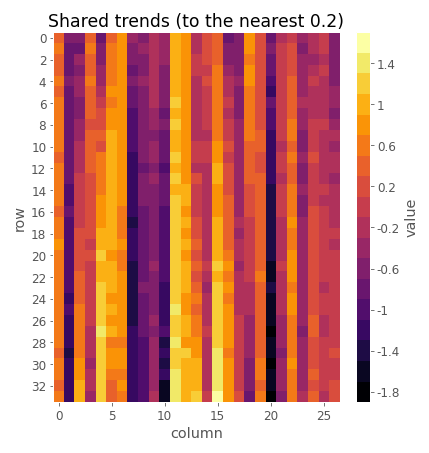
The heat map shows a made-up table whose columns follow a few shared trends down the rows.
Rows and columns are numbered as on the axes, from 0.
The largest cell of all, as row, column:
33, 15
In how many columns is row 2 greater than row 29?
10
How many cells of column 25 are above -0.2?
19
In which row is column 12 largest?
29
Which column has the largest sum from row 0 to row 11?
11
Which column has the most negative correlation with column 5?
9
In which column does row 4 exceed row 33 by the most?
18
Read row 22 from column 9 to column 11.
-0.6 -1 1.2
